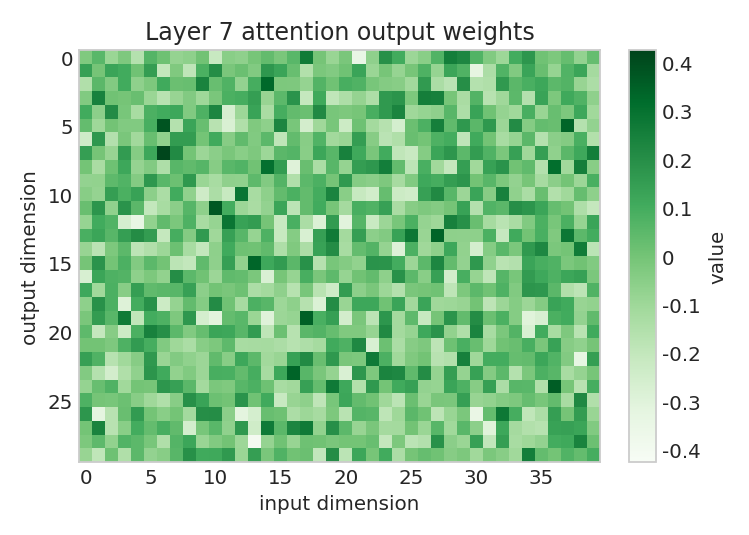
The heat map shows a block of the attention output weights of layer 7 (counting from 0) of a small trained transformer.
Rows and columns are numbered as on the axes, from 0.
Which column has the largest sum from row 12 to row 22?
19
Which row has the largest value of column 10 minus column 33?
4
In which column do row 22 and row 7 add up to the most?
39
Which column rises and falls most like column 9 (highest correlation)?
14
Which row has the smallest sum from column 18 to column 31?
26
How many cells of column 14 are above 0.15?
4
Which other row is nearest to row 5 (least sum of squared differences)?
9
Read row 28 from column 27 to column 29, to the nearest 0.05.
0.2 -0.05 -0.1
